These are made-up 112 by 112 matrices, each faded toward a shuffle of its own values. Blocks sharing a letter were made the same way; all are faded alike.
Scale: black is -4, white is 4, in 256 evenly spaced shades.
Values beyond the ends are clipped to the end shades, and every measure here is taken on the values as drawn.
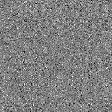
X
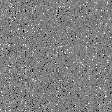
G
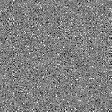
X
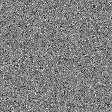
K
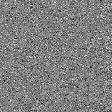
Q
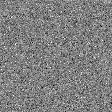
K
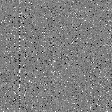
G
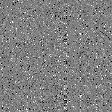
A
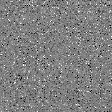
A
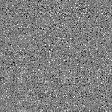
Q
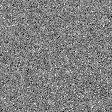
K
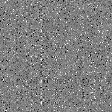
G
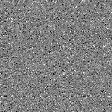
Q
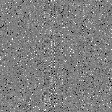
G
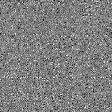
Q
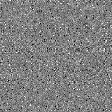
X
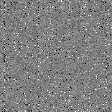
G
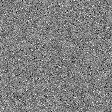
K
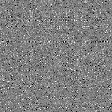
Q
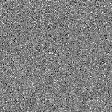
X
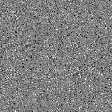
Q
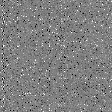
G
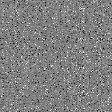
A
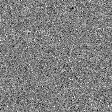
K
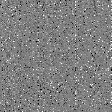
A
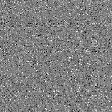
Q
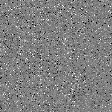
G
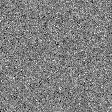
K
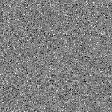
Q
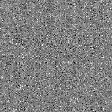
X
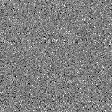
Q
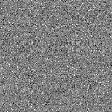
X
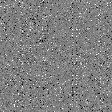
G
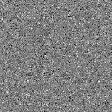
X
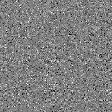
Q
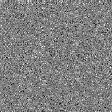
X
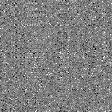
Q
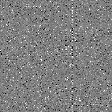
A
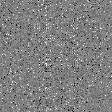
A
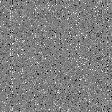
A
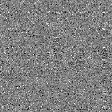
X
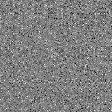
Q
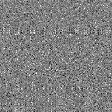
Q
